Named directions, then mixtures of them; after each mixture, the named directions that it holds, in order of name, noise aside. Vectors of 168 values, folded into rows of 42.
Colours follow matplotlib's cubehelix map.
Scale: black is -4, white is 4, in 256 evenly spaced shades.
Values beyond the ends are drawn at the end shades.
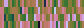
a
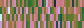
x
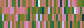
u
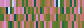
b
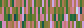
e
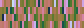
a, b, u.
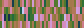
a, e, u.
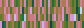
e.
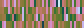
b, e.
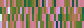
x.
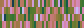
a, e, u.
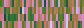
a, e.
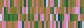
a, e, x.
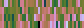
a.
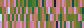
x.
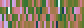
b, x.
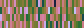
u, x.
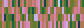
a, u.
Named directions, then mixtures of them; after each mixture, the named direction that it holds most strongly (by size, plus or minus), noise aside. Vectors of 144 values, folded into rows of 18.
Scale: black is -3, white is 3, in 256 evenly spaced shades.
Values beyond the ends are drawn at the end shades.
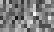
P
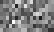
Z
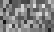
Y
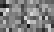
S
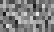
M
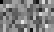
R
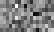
Z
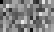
R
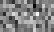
M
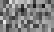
Y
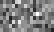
Z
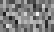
M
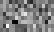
M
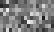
S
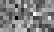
P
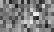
P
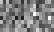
P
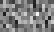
M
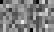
R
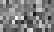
P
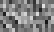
M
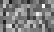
Y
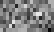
Z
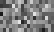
S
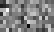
S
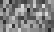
Y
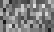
Y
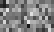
S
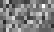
Y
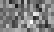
P
